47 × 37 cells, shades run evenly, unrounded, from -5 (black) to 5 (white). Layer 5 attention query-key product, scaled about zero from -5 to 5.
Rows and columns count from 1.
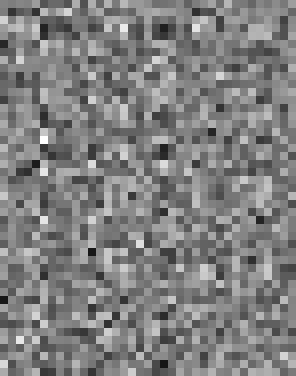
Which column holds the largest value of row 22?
6
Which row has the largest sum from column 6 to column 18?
22
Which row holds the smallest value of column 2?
2
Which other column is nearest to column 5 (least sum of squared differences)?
25
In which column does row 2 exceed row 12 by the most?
9
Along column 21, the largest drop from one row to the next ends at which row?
19
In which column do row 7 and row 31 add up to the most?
12
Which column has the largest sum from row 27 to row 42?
30
